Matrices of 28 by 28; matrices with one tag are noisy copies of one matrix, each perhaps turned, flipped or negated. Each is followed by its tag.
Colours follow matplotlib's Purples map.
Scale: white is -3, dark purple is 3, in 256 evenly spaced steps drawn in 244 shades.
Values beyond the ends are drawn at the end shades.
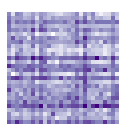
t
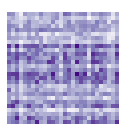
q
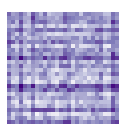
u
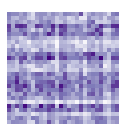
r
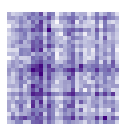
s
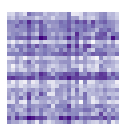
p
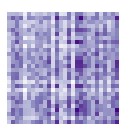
t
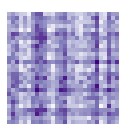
r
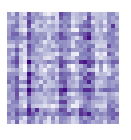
r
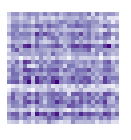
u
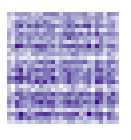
u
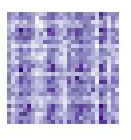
r
